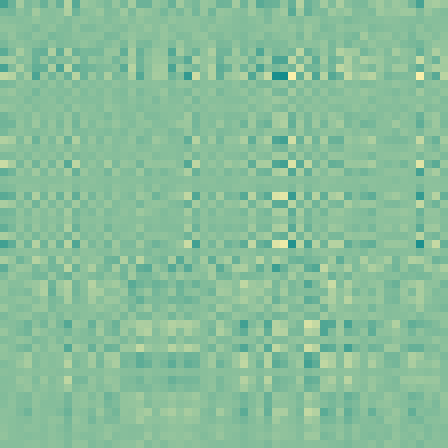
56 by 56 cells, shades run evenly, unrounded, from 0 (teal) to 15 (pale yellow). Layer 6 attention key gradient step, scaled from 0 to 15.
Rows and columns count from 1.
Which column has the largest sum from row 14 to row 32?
36
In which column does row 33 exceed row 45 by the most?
18
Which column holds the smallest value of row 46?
39
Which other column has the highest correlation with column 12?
31
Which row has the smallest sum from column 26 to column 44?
44
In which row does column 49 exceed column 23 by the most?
33
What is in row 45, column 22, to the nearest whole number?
6
